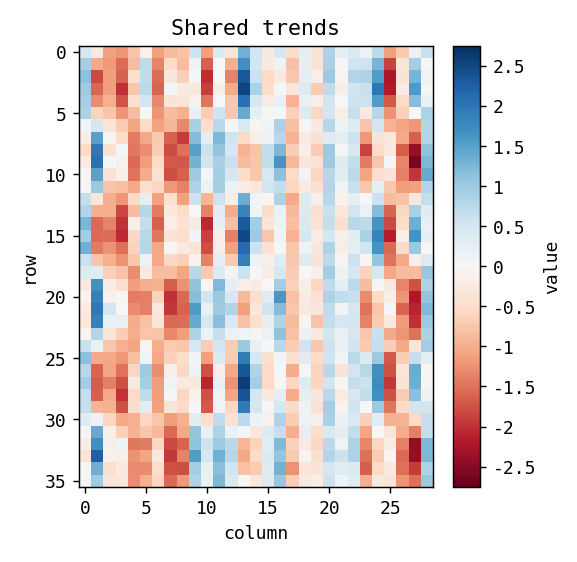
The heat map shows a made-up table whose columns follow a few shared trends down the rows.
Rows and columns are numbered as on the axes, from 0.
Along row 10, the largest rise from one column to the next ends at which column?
28
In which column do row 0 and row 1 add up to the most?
13
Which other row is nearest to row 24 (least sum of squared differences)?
30
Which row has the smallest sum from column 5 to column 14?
34
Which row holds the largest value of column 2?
21
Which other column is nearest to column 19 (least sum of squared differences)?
17
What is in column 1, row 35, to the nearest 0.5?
1
